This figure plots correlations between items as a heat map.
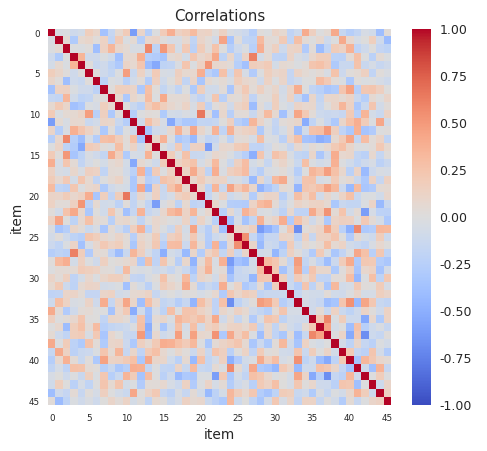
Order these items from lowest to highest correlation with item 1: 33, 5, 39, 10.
10, 5, 33, 39
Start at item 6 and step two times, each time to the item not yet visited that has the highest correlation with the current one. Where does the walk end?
37
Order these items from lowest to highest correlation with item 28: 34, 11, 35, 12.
12, 34, 35, 11
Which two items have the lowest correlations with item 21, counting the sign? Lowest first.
14, 44
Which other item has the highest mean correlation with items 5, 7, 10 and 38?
20
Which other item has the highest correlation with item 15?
2
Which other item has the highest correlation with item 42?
33
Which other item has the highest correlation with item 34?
0
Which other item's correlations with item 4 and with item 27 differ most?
18
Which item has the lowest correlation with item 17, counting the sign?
42
